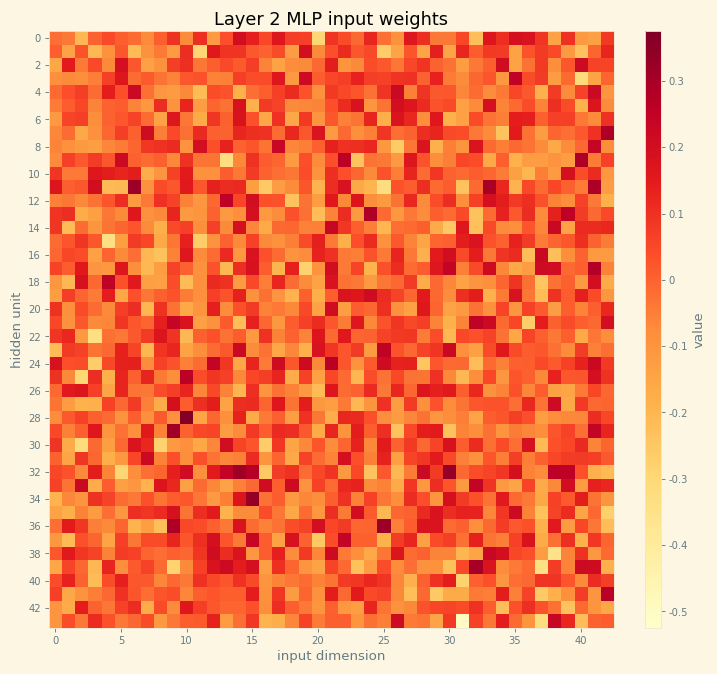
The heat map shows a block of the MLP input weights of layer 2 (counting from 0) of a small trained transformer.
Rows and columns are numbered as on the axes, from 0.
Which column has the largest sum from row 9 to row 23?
21
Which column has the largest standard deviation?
30
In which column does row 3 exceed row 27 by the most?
23
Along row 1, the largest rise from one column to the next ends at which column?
12
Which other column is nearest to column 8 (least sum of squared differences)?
16
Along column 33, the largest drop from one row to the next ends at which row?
18
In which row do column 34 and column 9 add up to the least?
39
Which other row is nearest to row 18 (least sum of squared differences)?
4
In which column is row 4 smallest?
11
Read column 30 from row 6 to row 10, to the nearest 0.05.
-0.2 0.05 -0.05 -0.05 0
